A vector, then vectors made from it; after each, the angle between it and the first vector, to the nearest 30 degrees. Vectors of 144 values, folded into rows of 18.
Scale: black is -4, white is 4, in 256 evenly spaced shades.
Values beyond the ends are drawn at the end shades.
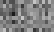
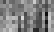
60 degrees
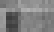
90 degrees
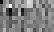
60 degrees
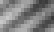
90 degrees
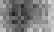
60 degrees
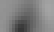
90 degrees
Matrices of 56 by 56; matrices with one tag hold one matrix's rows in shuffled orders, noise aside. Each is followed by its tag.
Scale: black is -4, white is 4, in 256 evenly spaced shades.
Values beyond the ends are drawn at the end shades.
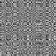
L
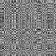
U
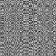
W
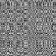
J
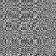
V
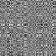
J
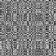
L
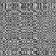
V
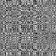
V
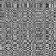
L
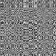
W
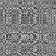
V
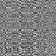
V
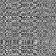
V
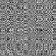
J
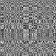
W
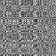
V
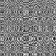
W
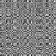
L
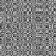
L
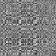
V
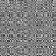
J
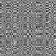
L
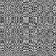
W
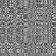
J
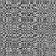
V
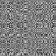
J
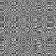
U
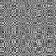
U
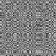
L
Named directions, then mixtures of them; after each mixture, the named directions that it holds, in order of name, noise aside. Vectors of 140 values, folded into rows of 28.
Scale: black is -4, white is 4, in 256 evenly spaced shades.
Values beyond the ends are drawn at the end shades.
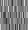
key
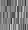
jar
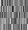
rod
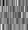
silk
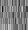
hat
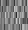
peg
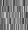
key, peg, rod.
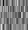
silk.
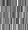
jar, silk.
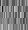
hat, peg, silk.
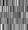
silk.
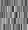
peg, rod.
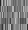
rod.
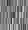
jar.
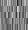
jar, key.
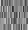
rod.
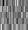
silk.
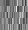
jar, peg.
